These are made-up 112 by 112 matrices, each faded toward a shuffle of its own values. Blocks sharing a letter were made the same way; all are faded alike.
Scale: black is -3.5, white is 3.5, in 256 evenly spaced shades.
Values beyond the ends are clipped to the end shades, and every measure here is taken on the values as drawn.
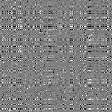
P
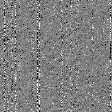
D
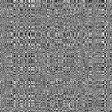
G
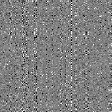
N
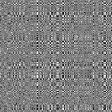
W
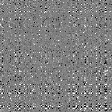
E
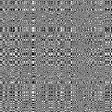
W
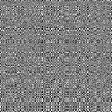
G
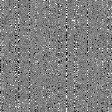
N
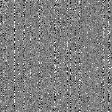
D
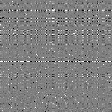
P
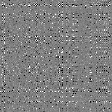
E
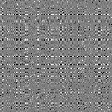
P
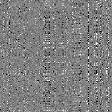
N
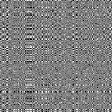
W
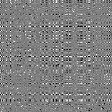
P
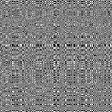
G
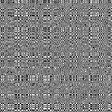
W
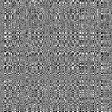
G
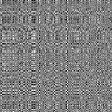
G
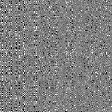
N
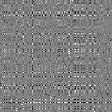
P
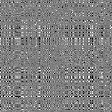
P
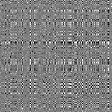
W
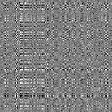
G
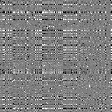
P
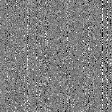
D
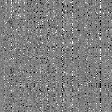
N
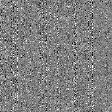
D
